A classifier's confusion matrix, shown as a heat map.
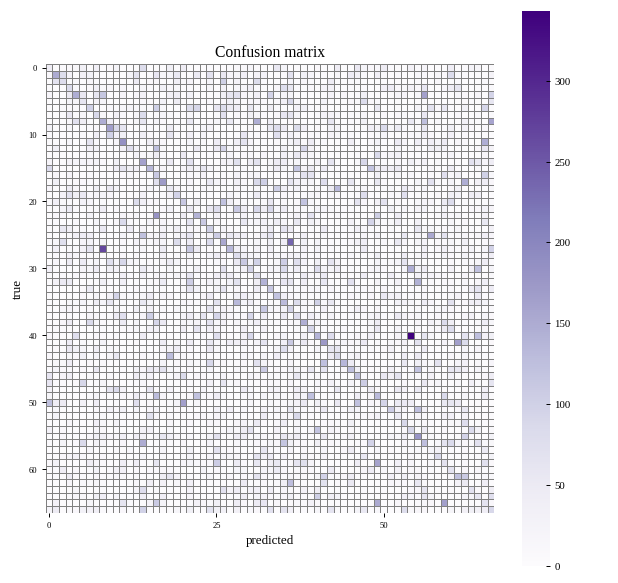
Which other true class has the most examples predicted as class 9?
10
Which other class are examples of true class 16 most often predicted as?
65
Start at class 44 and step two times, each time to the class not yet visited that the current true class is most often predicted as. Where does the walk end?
61
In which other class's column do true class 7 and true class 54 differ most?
40
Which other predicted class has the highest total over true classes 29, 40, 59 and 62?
54
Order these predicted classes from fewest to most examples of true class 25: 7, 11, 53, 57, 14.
7, 11, 53, 14, 57
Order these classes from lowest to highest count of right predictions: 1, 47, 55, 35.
47, 35, 1, 55
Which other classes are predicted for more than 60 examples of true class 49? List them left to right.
16, 22, 39, 59
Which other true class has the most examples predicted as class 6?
38
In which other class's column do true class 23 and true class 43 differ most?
18
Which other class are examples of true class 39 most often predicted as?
60
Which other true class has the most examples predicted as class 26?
20
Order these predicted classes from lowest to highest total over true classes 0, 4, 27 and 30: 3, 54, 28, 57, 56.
57, 3, 28, 54, 56
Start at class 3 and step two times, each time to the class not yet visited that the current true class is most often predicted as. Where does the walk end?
28
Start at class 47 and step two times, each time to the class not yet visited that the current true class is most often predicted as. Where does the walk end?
36
